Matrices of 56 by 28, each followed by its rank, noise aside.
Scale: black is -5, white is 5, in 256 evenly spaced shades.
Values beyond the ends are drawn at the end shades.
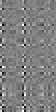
one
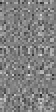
four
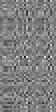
three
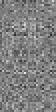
four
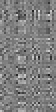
three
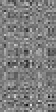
three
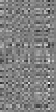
two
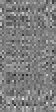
four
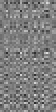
two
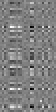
one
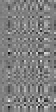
two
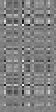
one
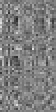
three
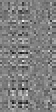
three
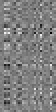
two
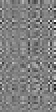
two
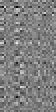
three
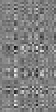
two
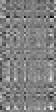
two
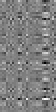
two
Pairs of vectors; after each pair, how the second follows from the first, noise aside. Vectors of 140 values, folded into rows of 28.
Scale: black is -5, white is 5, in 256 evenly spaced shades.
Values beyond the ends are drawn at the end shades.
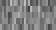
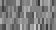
wrapped around.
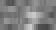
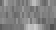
wrapped around, partly zeroed.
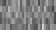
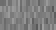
shrunk.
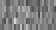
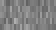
shrunk.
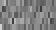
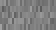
shrunk.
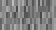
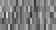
wrapped around.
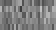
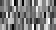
wrapped around, scaled up.
